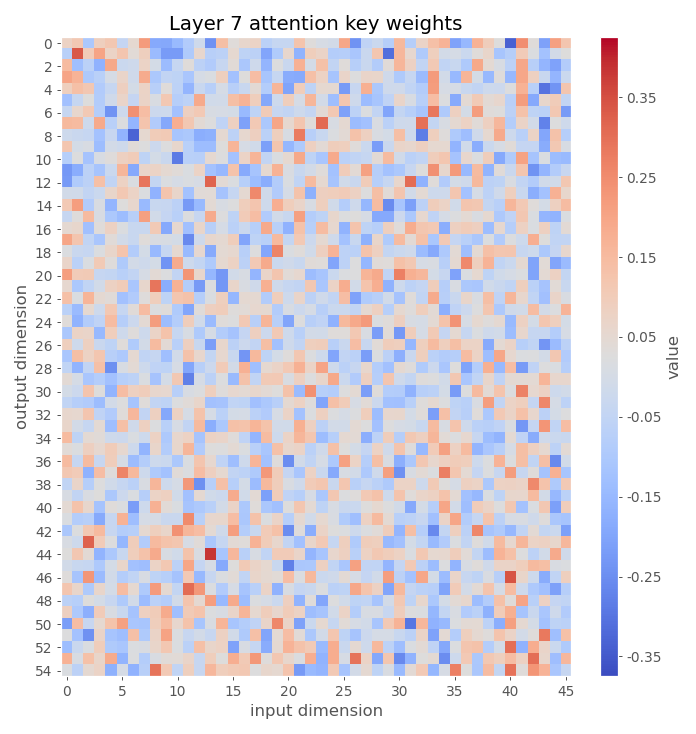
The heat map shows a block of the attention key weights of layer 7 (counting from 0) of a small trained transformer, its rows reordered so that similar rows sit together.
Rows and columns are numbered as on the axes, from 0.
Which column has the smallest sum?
44
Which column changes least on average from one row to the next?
14
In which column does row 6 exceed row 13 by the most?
33
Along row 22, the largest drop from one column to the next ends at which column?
26
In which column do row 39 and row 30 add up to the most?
41
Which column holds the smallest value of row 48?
23
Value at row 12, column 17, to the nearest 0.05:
-0.15
